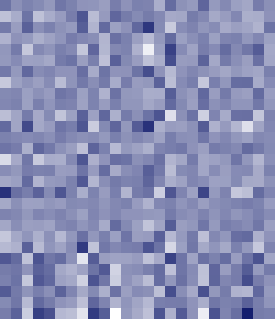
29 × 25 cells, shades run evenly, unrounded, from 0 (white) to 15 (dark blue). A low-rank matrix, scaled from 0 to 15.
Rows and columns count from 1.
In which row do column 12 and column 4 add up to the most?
29
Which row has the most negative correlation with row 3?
5
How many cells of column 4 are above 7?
17
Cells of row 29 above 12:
3
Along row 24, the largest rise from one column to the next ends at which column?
9
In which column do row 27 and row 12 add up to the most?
19
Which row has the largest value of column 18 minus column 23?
12
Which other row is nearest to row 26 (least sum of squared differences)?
28
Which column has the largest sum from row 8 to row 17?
8
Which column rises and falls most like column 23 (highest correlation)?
20
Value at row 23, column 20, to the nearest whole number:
7
